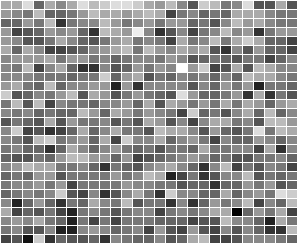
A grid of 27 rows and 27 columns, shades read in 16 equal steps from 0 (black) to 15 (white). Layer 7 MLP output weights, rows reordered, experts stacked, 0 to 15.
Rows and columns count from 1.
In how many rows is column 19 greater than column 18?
16
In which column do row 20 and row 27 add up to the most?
4
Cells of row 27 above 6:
10
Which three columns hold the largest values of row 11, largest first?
17, 1, 7
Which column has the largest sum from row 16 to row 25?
21
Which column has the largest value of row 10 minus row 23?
2
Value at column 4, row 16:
11
